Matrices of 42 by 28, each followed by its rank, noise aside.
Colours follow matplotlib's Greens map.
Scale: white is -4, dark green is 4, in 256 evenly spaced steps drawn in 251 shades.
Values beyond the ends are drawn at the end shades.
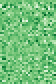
five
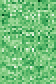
five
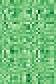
four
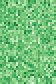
six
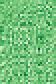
five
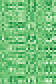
three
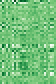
two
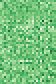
six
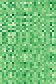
two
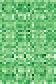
four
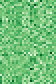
five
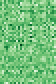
five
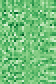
three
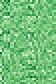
five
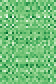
two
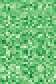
four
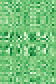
three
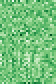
five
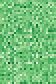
five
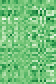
three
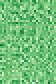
six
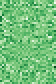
six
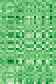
two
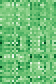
three
